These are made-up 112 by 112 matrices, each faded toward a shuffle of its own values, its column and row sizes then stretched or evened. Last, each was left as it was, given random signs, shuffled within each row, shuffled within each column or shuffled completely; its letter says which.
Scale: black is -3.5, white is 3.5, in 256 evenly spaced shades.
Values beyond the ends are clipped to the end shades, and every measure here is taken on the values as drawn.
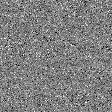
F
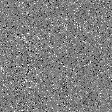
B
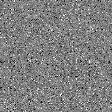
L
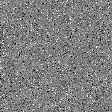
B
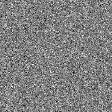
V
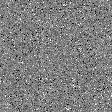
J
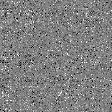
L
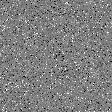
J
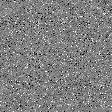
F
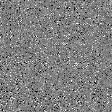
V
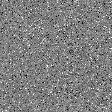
B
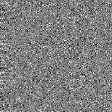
L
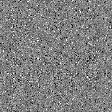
L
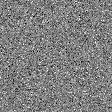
J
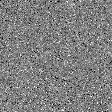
F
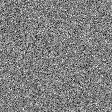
J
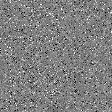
V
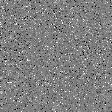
L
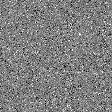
B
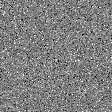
J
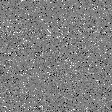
F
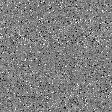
F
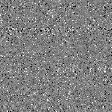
L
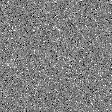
B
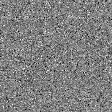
F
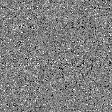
V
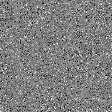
V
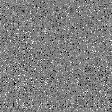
L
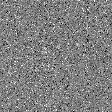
B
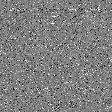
F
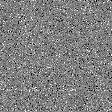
F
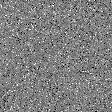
J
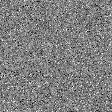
F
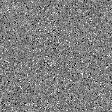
V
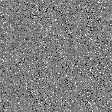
B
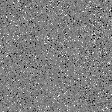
B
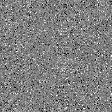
L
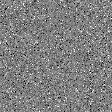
B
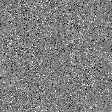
B
